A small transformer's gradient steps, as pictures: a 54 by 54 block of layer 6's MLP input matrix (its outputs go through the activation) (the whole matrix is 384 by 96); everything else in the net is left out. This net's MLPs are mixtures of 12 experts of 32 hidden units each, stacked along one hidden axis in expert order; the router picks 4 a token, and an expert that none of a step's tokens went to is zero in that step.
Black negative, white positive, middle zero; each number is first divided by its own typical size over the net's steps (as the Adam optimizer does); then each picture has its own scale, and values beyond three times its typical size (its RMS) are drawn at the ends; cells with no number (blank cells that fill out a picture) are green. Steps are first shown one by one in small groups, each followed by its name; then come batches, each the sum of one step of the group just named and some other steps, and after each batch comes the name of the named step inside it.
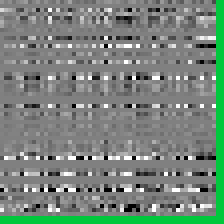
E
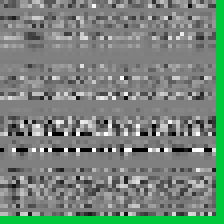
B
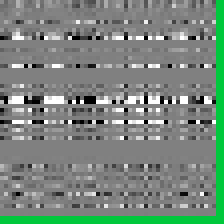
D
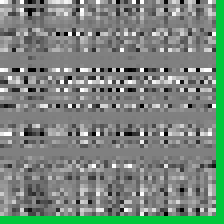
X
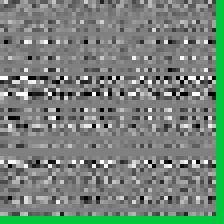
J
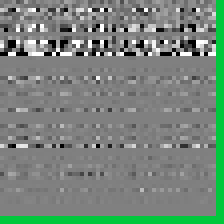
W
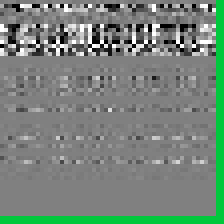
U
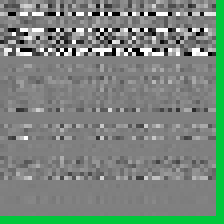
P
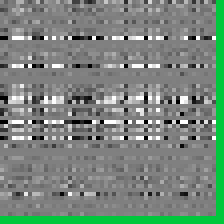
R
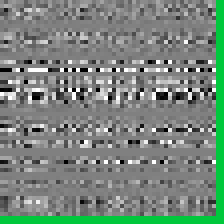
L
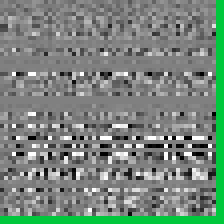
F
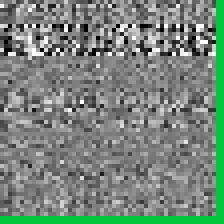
W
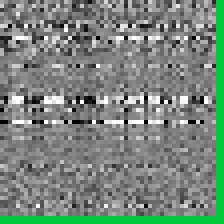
D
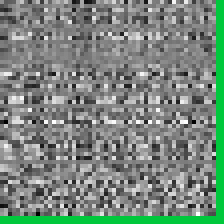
R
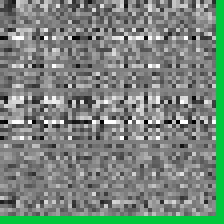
R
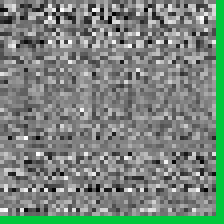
E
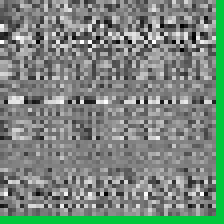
U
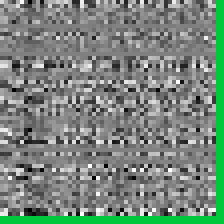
X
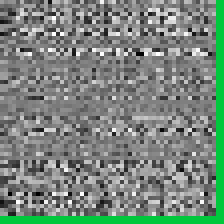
P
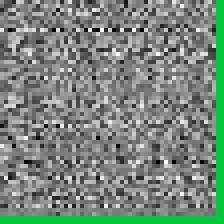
L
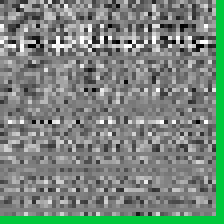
U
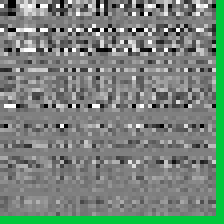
L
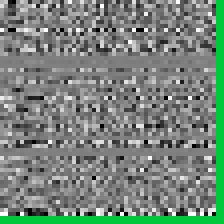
X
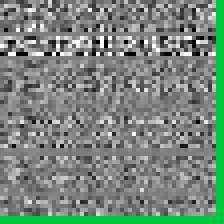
W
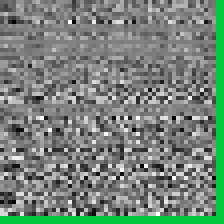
B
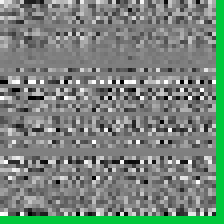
X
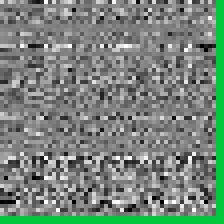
E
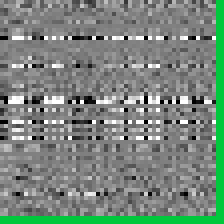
R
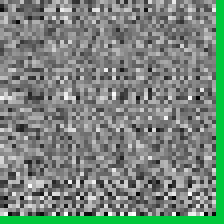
J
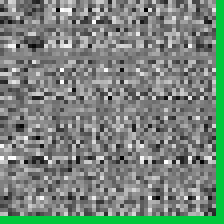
L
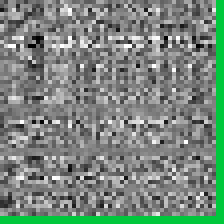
U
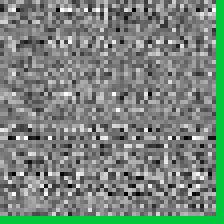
F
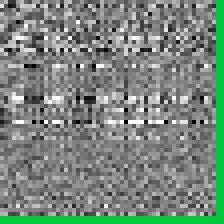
D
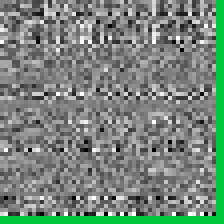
U
